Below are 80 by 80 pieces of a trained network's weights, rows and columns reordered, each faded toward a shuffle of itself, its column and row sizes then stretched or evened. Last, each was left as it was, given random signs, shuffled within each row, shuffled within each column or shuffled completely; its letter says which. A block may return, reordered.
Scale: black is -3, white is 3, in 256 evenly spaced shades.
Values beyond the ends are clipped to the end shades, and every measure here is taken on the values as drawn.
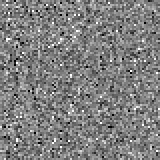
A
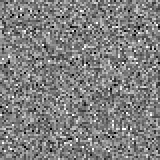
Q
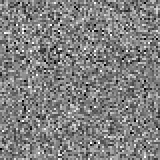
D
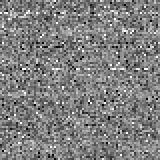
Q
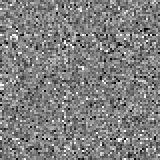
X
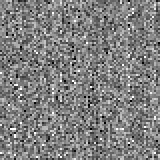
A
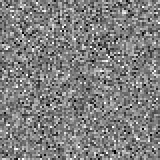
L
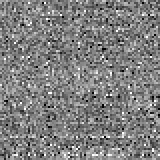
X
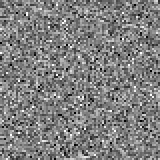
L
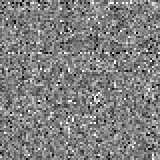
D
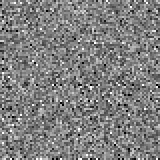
D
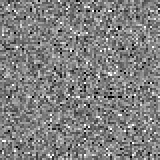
D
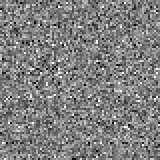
Q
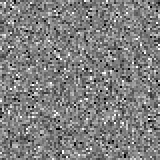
A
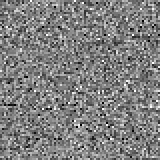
Q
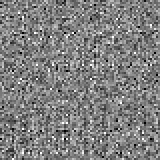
X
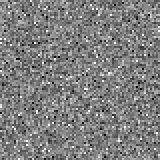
L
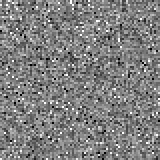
L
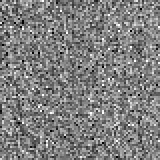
A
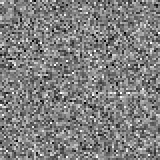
Q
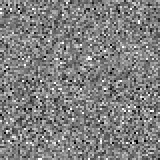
Q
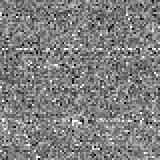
X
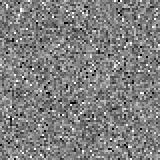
L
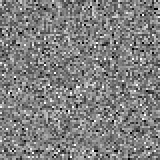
Q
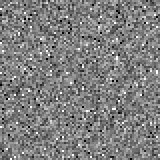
L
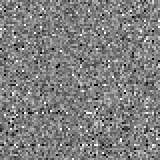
D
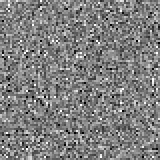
D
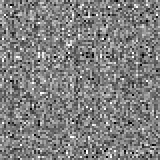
X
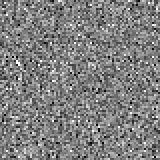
D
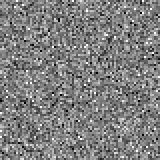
L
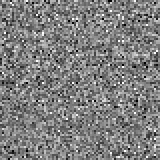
D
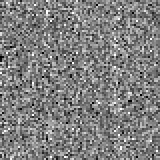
A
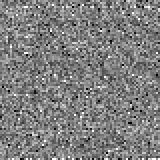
Q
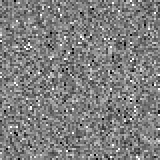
A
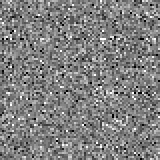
D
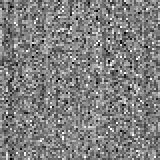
A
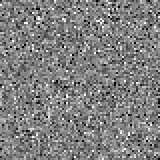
Q
